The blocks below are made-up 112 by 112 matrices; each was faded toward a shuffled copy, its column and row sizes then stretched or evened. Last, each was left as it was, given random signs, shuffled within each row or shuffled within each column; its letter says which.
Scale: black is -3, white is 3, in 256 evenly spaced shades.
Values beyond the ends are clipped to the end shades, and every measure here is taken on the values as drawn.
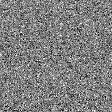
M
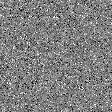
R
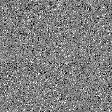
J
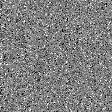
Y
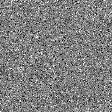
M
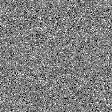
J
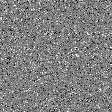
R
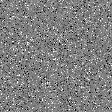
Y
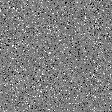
Y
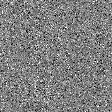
Y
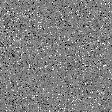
M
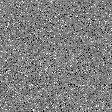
R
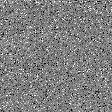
R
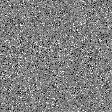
M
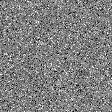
R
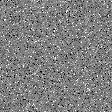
R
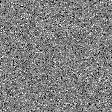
R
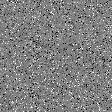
Y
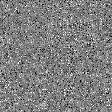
J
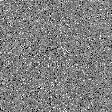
J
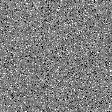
Y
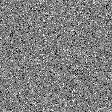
Y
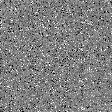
M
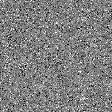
J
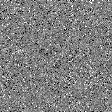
J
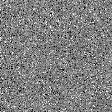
J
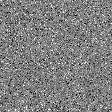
R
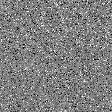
R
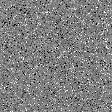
R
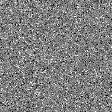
M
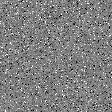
Y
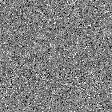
R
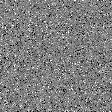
M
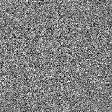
J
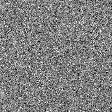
Y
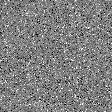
R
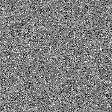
M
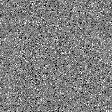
J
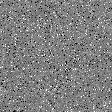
R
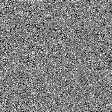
M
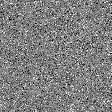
Y
